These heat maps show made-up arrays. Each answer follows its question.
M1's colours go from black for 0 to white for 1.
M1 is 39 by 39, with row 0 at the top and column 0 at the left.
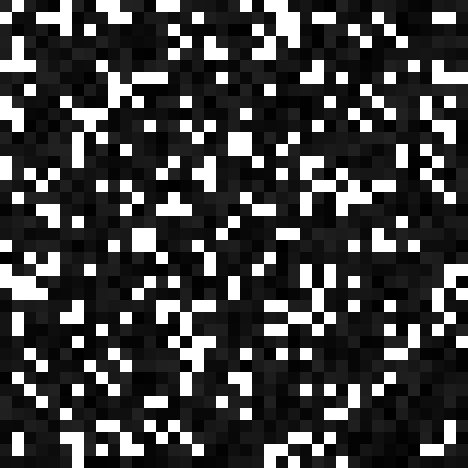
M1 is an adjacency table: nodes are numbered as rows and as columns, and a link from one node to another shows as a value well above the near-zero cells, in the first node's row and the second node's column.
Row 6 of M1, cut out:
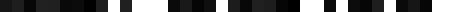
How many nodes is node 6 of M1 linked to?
12
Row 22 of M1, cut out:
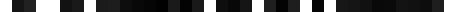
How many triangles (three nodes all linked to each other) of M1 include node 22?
5
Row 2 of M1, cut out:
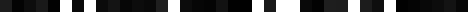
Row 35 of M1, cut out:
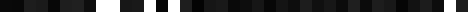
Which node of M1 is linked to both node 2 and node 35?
node 14
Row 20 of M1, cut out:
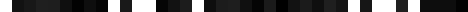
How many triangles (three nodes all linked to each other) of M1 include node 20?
7
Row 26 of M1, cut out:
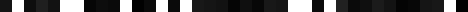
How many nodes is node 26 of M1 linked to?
10
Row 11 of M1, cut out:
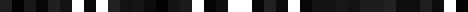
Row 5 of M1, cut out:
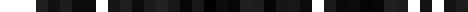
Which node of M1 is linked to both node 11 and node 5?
node 8
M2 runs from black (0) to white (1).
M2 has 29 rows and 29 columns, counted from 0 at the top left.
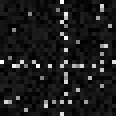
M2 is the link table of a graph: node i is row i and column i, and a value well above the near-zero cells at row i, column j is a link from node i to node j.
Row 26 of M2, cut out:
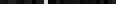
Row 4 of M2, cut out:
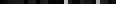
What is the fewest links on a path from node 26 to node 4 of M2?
5
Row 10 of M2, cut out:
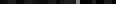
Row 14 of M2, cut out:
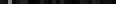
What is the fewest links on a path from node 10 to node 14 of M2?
6
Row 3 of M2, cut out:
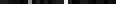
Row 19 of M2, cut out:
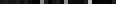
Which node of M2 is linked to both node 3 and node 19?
node 16
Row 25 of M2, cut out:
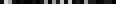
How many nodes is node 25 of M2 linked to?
7
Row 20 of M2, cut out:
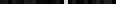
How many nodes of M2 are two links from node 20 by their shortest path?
9
